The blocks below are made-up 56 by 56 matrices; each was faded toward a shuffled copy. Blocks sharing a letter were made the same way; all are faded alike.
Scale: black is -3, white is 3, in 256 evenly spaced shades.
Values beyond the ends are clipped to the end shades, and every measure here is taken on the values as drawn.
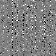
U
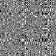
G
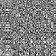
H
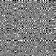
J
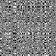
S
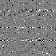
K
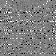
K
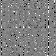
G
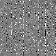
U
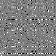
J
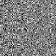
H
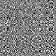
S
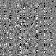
G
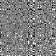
G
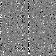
U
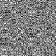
H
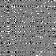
K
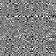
J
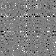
K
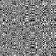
S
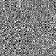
H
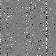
U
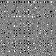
K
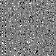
U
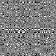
J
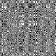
S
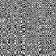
S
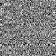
H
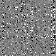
U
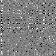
K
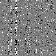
U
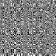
S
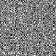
H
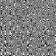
G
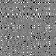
K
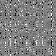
G
